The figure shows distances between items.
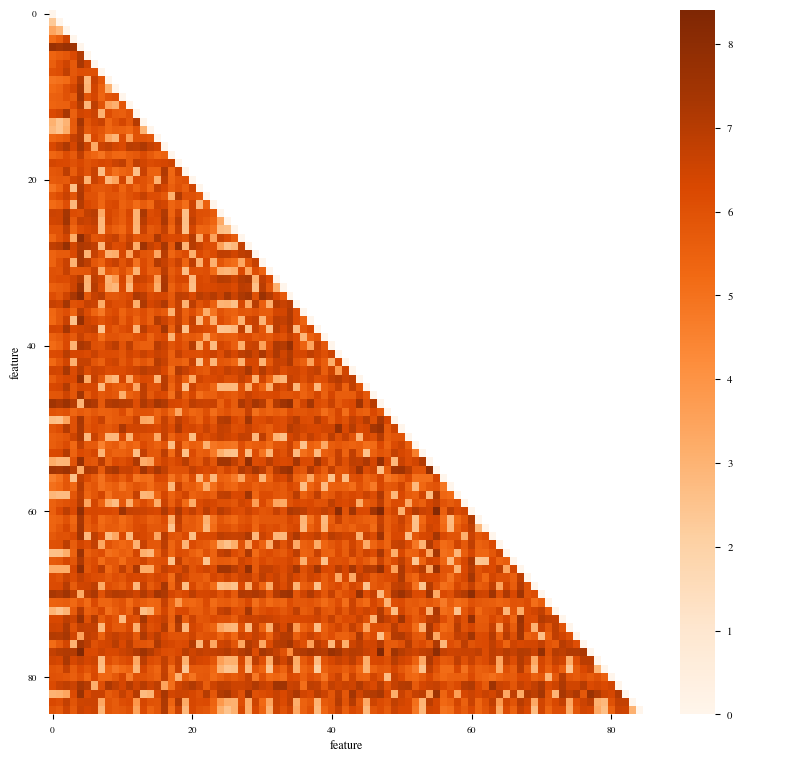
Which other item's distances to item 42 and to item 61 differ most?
66
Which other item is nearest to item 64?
25
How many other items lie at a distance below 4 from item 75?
4
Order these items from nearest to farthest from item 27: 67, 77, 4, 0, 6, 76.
76, 0, 6, 67, 77, 4
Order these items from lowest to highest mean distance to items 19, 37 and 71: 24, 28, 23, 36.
23, 24, 28, 36
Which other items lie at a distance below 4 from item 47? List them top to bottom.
4, 55, 70, 75
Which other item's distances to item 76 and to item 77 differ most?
40
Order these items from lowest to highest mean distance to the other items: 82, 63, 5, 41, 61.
61, 5, 63, 82, 41
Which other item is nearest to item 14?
1
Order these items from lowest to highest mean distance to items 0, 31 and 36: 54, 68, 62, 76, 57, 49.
57, 62, 49, 54, 76, 68
